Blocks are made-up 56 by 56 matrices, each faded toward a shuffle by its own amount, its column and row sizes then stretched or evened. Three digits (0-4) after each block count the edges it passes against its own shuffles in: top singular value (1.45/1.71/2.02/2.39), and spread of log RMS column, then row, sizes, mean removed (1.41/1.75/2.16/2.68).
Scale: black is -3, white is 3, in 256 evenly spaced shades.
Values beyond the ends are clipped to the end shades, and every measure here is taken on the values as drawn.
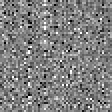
3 2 1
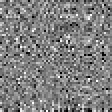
3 2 2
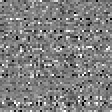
1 0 4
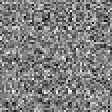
3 1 1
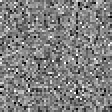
1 1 0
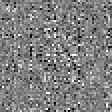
2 4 3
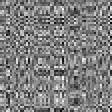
4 4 2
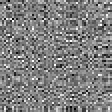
4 1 2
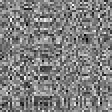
4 1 2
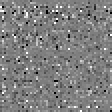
0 2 3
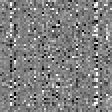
3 4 1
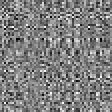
4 3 4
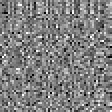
4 0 2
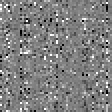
1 4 1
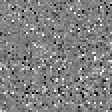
0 1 1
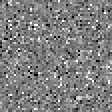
1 2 1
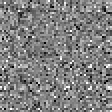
3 0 1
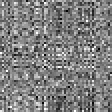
4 3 2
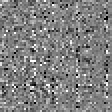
1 4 2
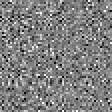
3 1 0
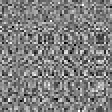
4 1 3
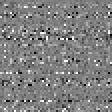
0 1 4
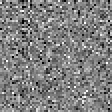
2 1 0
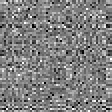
4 0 2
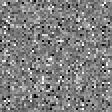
0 3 2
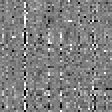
4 4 2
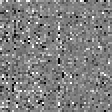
0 3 2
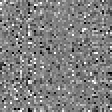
2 3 0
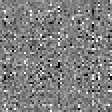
2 3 2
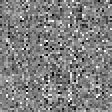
1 3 0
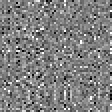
2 3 1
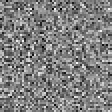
3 1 1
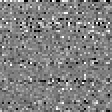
1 1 4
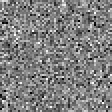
0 1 0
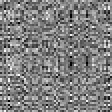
4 4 0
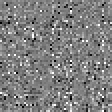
1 2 2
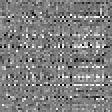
4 1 4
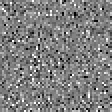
2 0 0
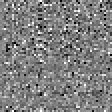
1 2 2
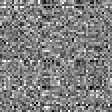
3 1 3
